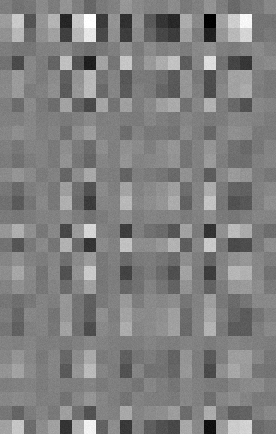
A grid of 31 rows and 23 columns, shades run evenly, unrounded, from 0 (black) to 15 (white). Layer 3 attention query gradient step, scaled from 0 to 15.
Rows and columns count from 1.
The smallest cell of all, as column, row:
18, 2
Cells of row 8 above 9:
6
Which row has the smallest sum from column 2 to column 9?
5
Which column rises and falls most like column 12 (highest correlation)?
4
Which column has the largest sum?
8
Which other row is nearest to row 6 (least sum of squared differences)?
7
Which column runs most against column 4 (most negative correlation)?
3
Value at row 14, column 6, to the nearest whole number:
9
